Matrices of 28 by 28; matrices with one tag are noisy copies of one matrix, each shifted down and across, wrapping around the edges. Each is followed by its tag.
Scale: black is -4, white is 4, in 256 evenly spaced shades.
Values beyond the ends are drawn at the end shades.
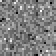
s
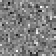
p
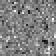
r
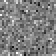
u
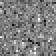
r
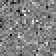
p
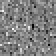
u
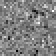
r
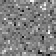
r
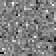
p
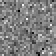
s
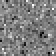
s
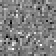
r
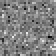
r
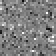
r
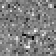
r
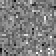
u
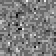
p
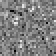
r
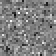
s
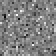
s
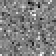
r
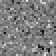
r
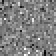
u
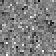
s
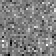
u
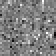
u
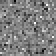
p
